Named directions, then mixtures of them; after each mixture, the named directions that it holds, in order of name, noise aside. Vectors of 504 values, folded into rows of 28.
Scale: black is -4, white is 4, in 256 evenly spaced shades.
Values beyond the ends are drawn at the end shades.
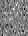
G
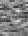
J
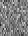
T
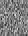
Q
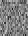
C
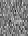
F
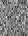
C, T.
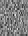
Q.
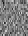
C, G, Q.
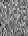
G, T.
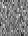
T.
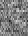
F, J, T.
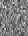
T.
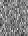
Q, T.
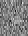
F.
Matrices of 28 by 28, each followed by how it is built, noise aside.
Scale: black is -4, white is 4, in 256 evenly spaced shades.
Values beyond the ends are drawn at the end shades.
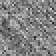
Toeplitz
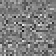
low rank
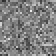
noise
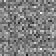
repeating rows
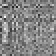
low rank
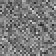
Toeplitz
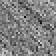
Toeplitz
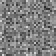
repeating rows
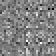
low rank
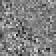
lower triangular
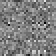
low rank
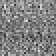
repeating columns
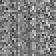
repeating rows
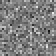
noise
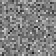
noise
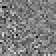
lower triangular
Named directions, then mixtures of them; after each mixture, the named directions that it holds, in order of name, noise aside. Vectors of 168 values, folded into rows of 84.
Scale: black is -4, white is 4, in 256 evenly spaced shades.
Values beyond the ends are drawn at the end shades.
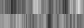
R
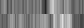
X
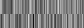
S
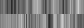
R, X.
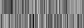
R, S.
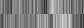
S, X.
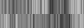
R, X.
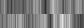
R, X.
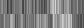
S, X.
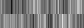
R, S, X.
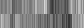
R, S, X.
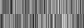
S, X.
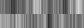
R.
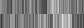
S, X.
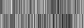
S, X.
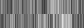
S, X.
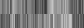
R, S, X.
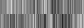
R, S, X.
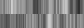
R.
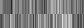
S, X.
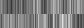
R, S, X.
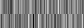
S.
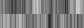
R.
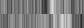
X.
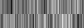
R, S, X.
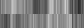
R, X.
